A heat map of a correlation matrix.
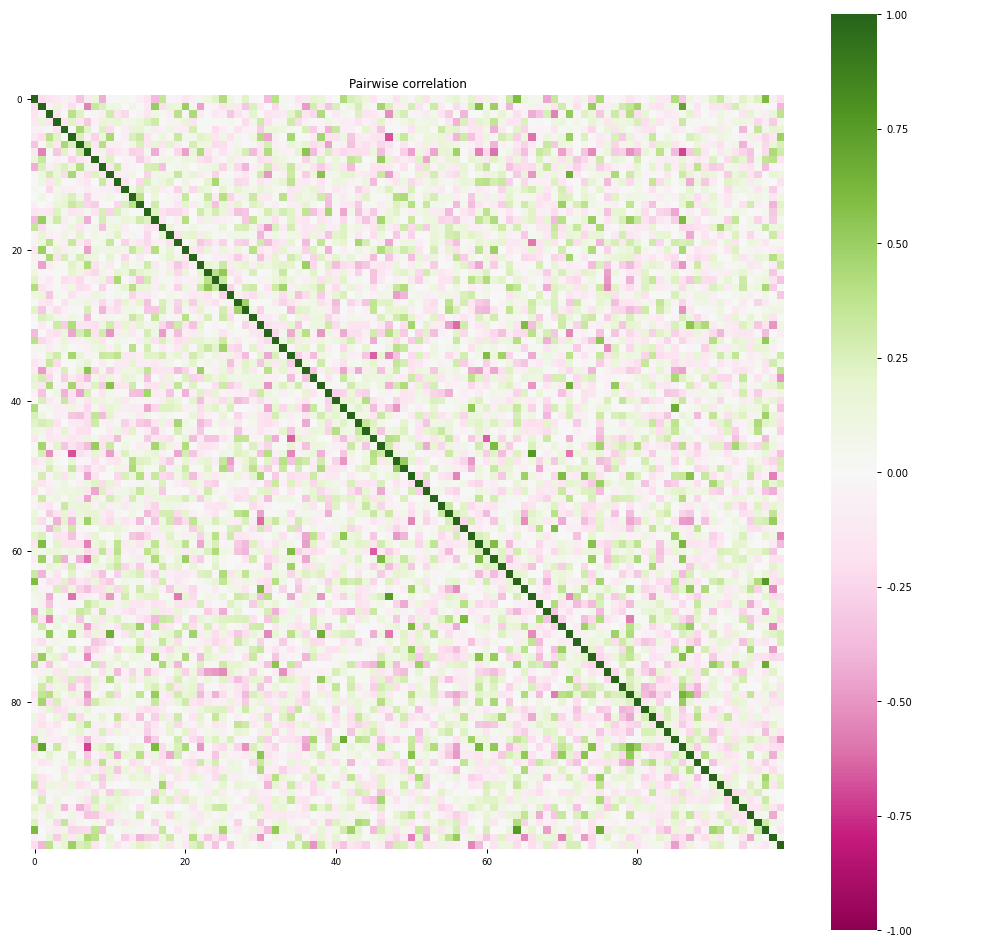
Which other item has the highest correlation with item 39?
15
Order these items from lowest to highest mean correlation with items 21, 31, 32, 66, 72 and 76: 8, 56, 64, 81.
81, 8, 64, 56
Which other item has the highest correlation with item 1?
86
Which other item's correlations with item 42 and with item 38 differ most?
5
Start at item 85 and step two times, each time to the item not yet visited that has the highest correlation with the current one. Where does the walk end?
58
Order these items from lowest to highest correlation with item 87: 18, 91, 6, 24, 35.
18, 24, 35, 6, 91
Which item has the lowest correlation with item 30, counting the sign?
56
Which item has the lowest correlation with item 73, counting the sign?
98
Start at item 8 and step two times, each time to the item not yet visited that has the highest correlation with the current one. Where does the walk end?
61
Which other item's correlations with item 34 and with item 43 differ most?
45
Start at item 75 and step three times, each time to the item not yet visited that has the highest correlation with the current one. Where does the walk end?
0
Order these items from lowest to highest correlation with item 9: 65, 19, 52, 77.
65, 77, 19, 52
